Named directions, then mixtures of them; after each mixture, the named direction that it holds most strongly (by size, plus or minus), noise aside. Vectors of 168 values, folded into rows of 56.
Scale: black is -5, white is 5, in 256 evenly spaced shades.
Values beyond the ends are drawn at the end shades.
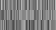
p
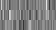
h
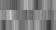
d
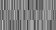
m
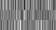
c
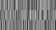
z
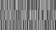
z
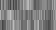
d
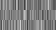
c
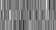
h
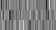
h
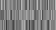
p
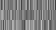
p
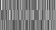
p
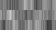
d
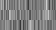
h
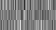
c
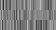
c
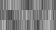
d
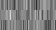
z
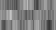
d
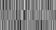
c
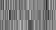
h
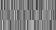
m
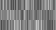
c
